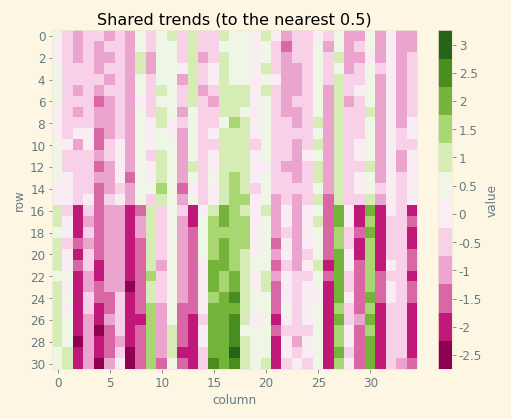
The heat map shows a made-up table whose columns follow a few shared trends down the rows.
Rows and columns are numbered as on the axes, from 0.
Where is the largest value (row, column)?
29, 17
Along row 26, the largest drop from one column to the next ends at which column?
31
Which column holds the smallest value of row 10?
4
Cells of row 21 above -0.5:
17
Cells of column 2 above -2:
18
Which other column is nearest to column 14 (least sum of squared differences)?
24
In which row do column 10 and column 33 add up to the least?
30
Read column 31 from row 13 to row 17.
-1 -0.5 -1 -2 -2
